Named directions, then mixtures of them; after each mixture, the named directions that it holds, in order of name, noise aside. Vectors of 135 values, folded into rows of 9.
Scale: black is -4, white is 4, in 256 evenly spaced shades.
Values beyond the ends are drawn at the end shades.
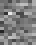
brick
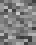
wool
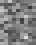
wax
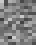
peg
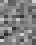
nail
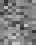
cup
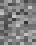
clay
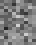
clay, cup.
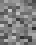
wool.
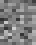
nail, peg, wax.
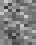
cup, wax.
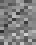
brick, clay.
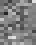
brick, cup, nail.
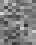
cup.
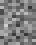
clay.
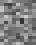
wax, wool.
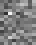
brick.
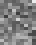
cup, nail, wool.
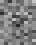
clay.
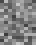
peg, wax, wool.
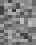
wax.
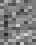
clay, nail.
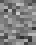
wool.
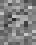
clay.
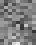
cup.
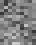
cup.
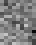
cup, wax.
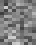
cup, wool.
